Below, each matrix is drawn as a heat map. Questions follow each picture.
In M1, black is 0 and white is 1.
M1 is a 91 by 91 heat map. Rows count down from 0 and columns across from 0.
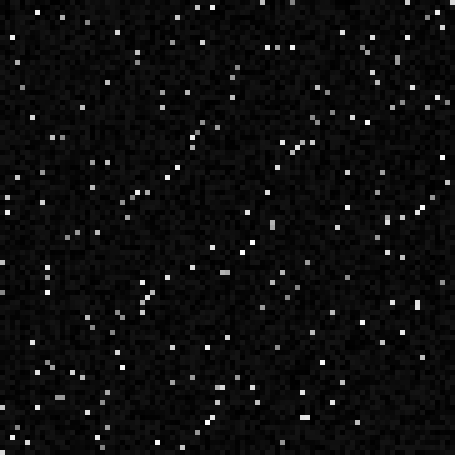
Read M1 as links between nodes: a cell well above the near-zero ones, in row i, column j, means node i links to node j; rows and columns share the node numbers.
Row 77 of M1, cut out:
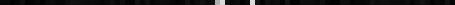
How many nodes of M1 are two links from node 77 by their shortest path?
4
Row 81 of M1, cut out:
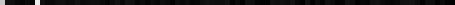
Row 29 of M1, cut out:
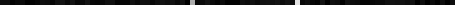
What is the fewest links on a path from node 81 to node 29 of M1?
6
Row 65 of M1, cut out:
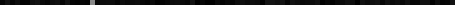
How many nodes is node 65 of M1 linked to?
1
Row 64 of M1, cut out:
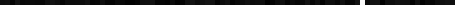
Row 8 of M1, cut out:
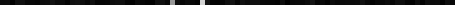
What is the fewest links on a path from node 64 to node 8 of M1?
6
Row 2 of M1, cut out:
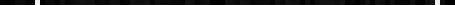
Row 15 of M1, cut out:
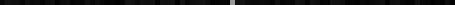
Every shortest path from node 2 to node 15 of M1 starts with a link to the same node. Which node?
node 87
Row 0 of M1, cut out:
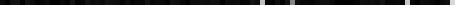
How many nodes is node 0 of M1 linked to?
4
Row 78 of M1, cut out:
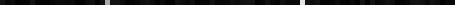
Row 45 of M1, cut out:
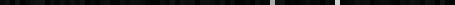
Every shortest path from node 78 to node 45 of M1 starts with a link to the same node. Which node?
node 60
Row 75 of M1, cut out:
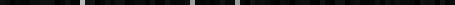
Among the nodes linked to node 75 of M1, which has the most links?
node 38
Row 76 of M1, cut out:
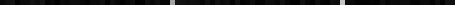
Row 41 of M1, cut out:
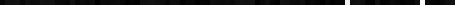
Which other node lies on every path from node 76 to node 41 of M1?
node 69
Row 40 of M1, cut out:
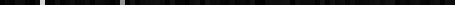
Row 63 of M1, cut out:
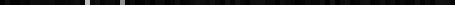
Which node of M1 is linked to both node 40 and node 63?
node 24
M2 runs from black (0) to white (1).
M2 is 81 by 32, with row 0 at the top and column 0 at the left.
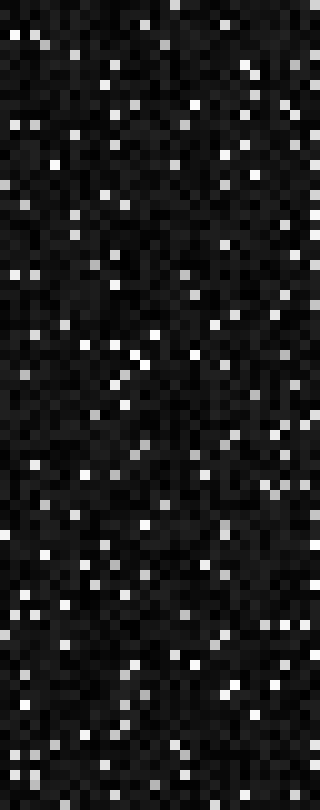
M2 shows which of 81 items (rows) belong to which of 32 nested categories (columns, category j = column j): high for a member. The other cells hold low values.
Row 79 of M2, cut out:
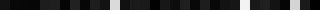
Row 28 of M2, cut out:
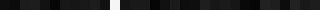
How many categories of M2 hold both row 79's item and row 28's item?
1
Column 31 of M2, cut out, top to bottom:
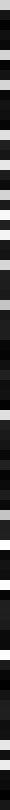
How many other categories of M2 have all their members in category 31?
5
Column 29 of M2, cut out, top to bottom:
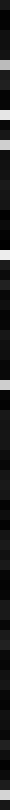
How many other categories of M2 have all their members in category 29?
1
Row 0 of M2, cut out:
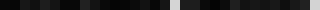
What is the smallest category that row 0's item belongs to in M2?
17
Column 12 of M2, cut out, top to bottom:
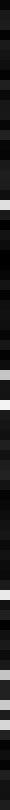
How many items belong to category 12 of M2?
7
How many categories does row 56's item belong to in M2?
3
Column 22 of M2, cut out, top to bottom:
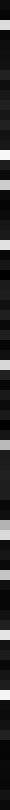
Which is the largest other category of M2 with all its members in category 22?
14
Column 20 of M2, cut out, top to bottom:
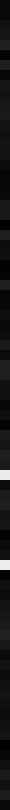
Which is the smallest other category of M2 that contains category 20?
8
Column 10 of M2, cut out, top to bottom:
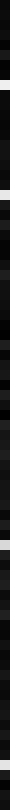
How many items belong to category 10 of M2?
4
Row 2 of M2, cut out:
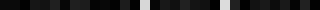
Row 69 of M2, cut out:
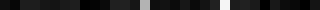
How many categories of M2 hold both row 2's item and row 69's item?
2
